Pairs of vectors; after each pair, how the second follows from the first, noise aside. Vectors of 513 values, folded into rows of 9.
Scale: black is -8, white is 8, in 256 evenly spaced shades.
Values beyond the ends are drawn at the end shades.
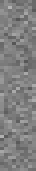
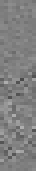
reversed, negated, partly zeroed.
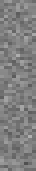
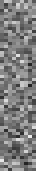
scaled up.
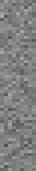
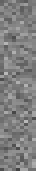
shuffled.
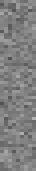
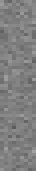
wrapped around, negated, shrunk.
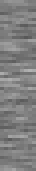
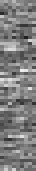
scaled up.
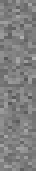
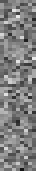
scaled up.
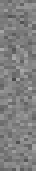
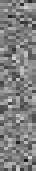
scaled up.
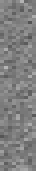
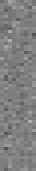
reversed, partly zeroed.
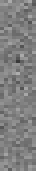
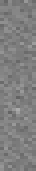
reversed, negated, shrunk.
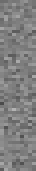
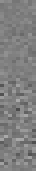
reversed, negated, partly zeroed.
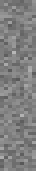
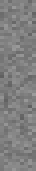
reversed, negated, shrunk.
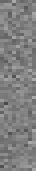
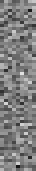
wrapped around, negated, scaled up.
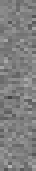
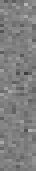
reversed, partly zeroed.
